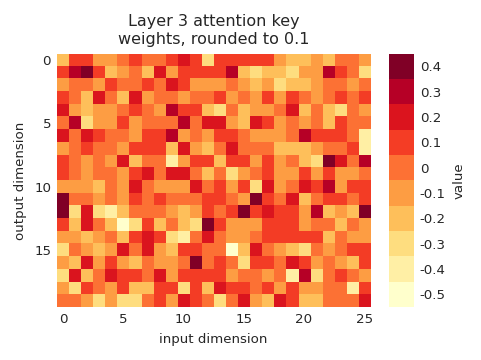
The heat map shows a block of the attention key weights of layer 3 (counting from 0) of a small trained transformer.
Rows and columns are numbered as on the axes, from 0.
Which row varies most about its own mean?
12
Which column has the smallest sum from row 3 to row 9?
18
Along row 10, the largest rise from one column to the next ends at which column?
17
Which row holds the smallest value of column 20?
15
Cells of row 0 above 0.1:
1
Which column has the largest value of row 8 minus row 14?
22
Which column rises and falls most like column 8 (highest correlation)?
23
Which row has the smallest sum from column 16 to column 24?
2
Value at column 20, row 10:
0.2
